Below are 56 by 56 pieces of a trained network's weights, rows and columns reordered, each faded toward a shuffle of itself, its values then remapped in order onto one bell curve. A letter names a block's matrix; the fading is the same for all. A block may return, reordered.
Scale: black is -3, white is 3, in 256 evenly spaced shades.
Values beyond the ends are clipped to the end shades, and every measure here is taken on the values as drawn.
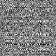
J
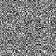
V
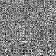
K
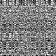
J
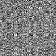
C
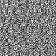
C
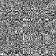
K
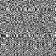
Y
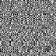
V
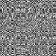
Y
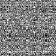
J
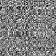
V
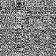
J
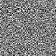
V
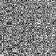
C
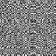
Y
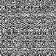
J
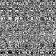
J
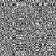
Y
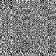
K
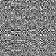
Y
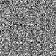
C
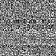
J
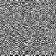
Y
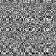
Y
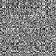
K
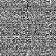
J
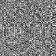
K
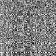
C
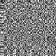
V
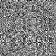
C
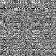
J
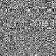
K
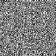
C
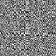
K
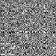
K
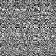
J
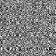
K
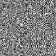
K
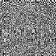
K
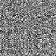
C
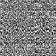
J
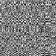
Y
